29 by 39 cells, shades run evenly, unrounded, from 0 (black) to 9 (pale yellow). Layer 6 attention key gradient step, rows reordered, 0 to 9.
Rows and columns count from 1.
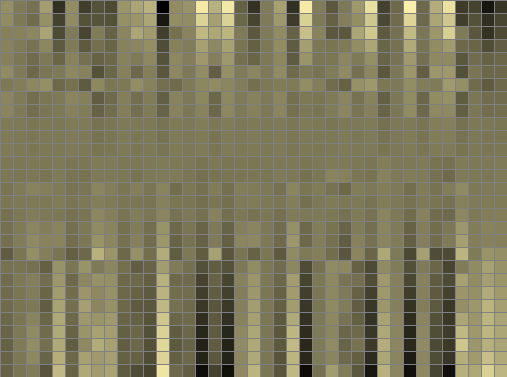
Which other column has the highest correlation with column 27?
14
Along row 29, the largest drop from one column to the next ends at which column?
24
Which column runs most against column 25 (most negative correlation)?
27
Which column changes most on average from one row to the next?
36
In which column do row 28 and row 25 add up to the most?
13
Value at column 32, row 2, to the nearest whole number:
8
